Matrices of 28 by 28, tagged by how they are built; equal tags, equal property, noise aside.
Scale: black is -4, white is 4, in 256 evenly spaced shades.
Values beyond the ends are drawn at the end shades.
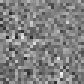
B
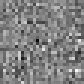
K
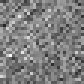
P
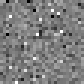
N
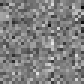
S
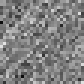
P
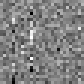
S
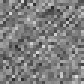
P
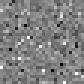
N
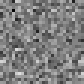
K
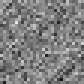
P
